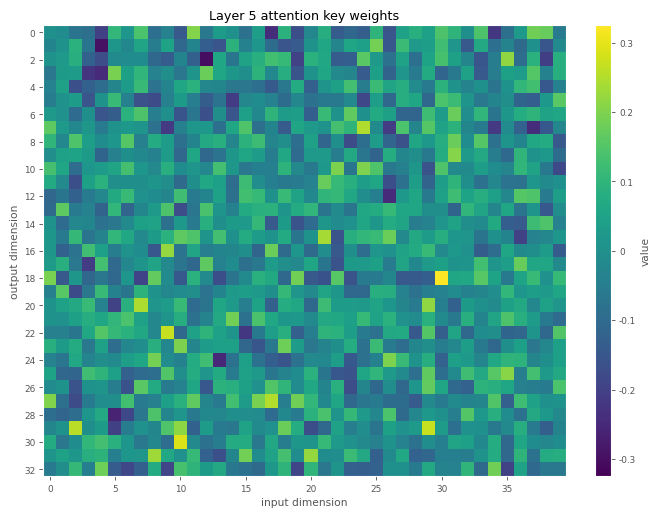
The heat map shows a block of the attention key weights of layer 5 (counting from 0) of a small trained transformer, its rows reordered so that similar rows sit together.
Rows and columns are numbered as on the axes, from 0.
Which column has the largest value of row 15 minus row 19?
2
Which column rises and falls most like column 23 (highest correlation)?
21
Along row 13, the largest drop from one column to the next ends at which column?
10
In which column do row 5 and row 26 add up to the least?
12
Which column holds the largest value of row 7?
24
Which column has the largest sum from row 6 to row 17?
31
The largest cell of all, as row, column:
18, 30
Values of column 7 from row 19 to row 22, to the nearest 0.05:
0.1 0.25 0.05 0.05
